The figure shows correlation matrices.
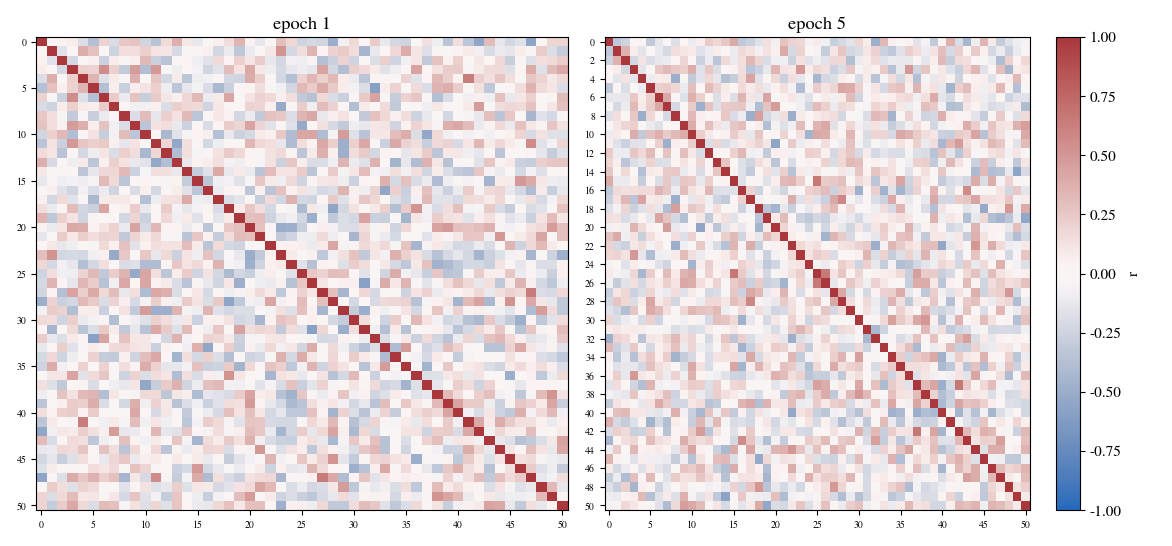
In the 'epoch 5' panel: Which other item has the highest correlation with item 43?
16
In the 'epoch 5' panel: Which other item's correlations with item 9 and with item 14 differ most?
49
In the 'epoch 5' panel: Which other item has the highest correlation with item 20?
7
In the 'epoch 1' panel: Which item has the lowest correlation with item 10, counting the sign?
37
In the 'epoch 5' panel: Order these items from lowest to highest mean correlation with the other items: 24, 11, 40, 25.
40, 24, 11, 25
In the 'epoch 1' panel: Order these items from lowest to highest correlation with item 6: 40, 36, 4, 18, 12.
4, 40, 12, 36, 18
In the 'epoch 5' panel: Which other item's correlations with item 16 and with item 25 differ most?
15
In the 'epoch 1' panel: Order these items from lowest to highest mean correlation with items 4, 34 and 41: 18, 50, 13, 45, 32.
18, 13, 50, 32, 45
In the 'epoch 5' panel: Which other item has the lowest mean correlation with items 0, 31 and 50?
32
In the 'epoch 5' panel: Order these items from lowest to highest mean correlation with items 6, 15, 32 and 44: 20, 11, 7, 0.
0, 11, 20, 7
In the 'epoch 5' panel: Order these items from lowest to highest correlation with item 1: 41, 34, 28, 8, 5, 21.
34, 41, 5, 8, 28, 21
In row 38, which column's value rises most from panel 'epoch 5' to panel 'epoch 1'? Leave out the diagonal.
49
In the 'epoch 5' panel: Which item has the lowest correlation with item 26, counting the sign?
21
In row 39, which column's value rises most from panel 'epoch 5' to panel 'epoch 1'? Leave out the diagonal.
40
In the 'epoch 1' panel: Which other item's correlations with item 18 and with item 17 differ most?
28
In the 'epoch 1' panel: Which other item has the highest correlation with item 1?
23
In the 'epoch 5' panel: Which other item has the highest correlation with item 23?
3
